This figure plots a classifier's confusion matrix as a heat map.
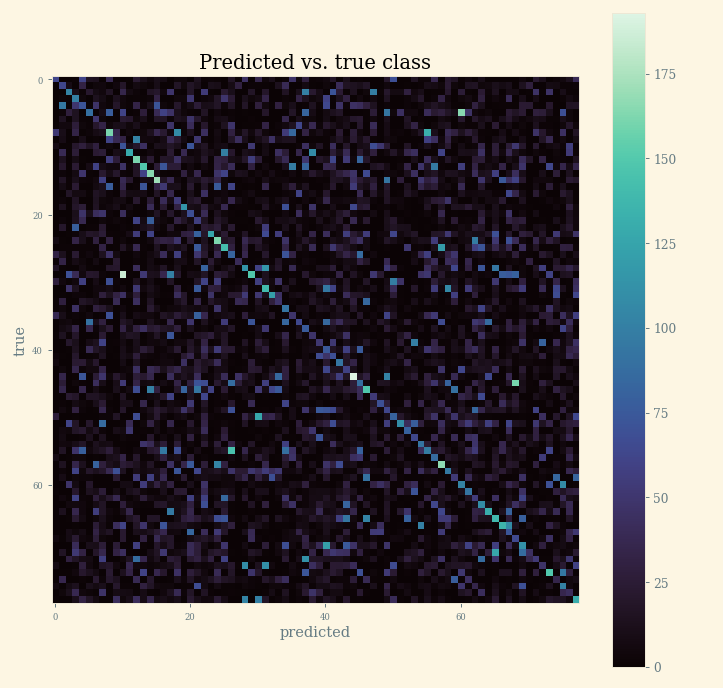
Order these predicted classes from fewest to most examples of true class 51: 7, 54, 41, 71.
54, 71, 41, 7
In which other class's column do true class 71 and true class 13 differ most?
35
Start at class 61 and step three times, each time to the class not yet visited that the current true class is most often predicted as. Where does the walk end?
72
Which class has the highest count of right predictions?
44
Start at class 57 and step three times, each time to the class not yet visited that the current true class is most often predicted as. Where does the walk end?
25
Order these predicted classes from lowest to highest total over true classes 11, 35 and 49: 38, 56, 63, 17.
17, 56, 63, 38
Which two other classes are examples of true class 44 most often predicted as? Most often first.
49, 33
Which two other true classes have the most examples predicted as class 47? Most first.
2, 10
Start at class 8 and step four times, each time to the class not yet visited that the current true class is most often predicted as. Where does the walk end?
68
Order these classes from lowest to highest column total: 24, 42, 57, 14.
42, 14, 57, 24
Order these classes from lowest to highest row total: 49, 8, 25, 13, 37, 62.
37, 62, 49, 25, 8, 13
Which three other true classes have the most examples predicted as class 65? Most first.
70, 28, 23
